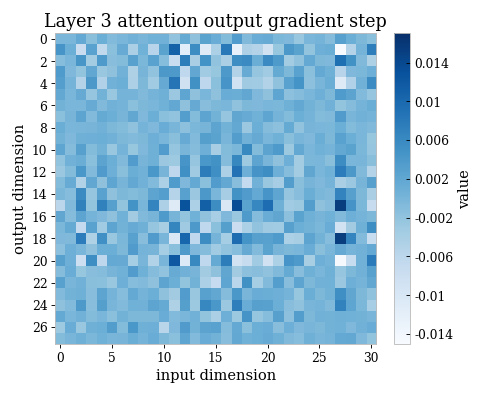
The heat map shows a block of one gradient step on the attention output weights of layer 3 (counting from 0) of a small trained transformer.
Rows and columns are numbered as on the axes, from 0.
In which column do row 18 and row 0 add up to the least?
11
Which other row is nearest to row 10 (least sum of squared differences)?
16
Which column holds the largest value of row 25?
18
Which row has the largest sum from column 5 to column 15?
15
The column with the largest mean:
27
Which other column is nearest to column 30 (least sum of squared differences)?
13
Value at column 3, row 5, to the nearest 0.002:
-0.002
